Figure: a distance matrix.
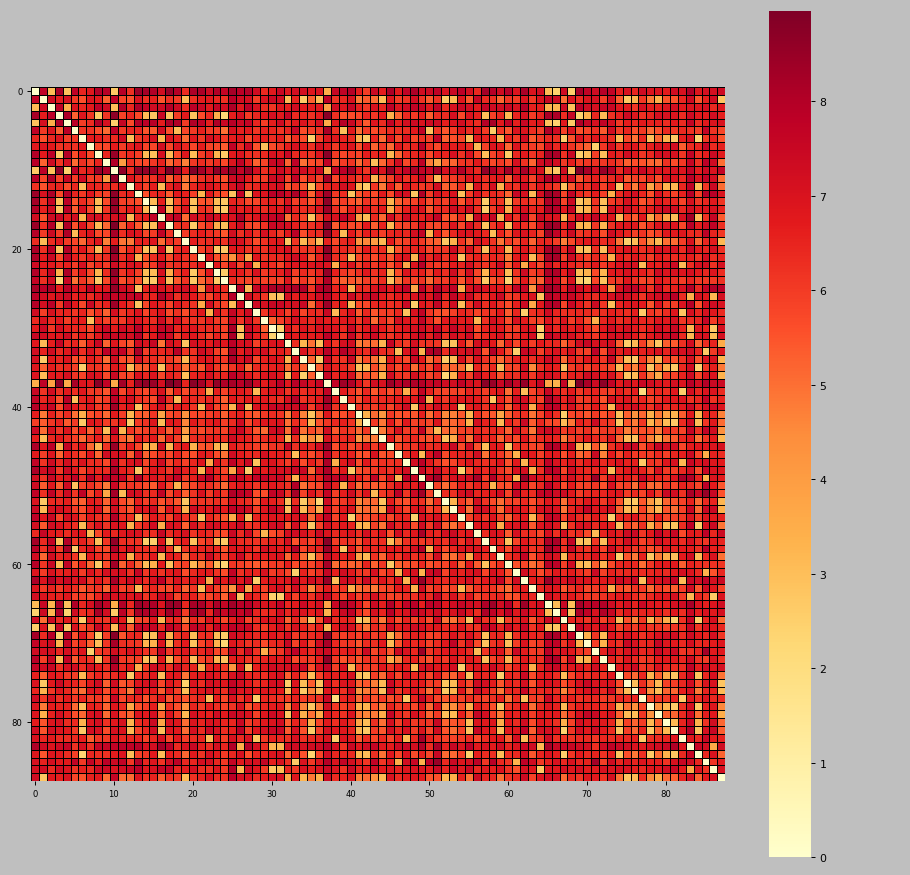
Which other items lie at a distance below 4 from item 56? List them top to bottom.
7, 29, 71
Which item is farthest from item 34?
25
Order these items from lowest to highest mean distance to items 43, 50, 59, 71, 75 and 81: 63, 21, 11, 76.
76, 63, 11, 21
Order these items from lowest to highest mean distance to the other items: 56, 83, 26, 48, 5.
5, 48, 56, 26, 83
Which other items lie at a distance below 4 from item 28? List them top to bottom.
22, 38, 47, 62, 77, 82
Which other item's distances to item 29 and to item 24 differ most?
3
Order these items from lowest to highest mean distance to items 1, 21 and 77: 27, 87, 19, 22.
19, 87, 22, 27
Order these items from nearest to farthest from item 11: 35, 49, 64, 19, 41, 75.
19, 75, 41, 35, 64, 49
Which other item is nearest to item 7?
71
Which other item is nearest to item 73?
54
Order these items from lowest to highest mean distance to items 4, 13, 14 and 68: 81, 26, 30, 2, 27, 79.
2, 27, 81, 79, 30, 26
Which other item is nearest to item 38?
77
